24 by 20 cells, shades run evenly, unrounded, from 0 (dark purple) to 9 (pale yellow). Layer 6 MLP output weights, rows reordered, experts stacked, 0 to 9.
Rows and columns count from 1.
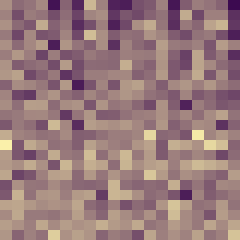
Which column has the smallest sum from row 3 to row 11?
20
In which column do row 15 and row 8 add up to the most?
1
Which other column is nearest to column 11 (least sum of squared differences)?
12
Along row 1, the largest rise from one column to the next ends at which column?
8
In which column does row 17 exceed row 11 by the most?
16
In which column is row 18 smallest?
2
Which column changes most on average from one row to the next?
19
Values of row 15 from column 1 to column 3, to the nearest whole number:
9 3 6
